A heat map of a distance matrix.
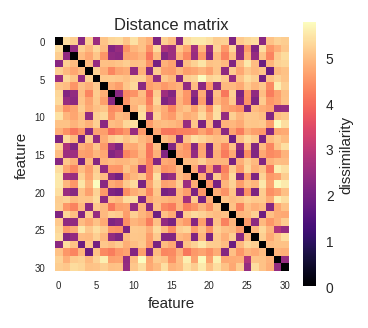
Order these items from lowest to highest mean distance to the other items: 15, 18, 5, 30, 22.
15, 18, 22, 5, 30
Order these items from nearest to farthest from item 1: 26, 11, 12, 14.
26, 14, 12, 11
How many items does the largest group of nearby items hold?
10
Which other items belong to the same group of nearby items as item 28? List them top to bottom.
4, 10, 12, 22
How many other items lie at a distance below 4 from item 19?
4
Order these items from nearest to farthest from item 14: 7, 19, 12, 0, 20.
20, 7, 12, 19, 0
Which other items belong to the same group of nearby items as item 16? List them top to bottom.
0, 3, 5, 13, 23, 27
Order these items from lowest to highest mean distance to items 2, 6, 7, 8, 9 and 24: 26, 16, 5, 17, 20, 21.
20, 26, 17, 21, 16, 5
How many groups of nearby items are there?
5
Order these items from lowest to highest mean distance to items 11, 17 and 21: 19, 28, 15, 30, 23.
19, 28, 15, 23, 30
